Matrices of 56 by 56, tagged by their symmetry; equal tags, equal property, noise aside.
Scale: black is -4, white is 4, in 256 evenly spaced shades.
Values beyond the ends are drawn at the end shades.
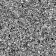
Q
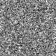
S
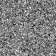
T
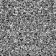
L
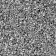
Q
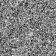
T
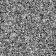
T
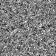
S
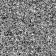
Q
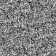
S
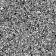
T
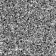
T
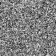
T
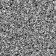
Q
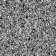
S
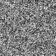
T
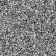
T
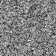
T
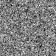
T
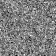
Q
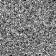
T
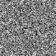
S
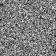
S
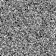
T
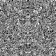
L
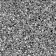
Q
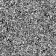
S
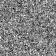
T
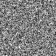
S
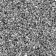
T
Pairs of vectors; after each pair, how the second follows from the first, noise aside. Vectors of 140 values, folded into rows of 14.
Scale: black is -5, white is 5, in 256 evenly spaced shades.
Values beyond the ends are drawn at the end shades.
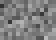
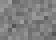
reversed, shrunk.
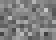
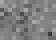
wrapped around, negated, partly zeroed.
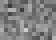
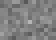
wrapped around, shrunk.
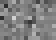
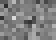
copied.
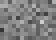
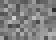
reversed.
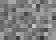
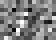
wrapped around, negated, scaled up.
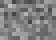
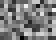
wrapped around, negated, scaled up.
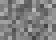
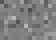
wrapped around, partly zeroed.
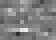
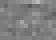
wrapped around, shrunk.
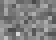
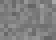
wrapped around, shrunk.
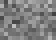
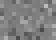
wrapped around, negated, partly zeroed.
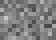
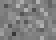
wrapped around, negated, partly zeroed.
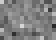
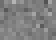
wrapped around, shrunk.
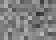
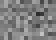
copied.
